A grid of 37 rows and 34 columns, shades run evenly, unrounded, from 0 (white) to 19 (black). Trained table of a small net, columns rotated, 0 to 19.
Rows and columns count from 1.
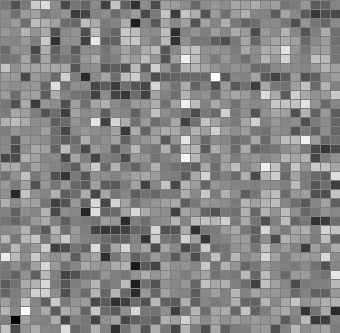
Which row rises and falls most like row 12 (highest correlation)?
16
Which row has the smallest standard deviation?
15
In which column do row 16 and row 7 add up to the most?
17
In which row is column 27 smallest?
19
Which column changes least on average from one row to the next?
8
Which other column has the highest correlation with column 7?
1
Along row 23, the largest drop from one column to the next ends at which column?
12
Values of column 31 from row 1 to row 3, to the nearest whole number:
8 12 8
